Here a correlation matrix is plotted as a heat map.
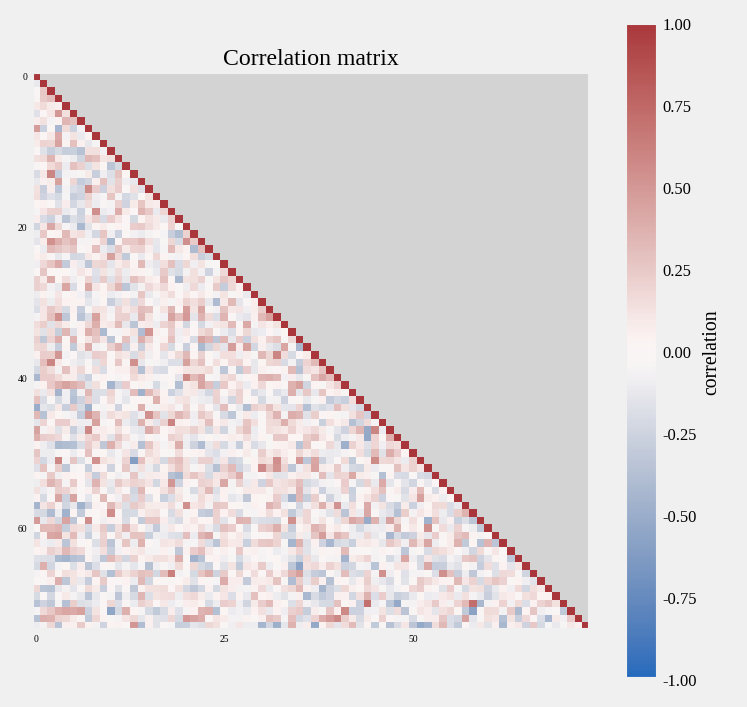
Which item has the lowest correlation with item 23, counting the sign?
21
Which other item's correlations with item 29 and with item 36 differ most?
69
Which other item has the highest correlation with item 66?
18
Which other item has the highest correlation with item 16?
43
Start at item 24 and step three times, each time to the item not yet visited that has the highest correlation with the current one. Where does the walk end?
70
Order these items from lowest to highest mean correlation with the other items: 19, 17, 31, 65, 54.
65, 19, 17, 54, 31
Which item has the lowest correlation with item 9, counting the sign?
34
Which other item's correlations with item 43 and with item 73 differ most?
47
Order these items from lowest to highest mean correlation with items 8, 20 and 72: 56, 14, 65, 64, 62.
62, 64, 56, 65, 14
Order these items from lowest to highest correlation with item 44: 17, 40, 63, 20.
63, 17, 20, 40
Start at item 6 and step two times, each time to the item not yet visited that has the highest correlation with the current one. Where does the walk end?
41
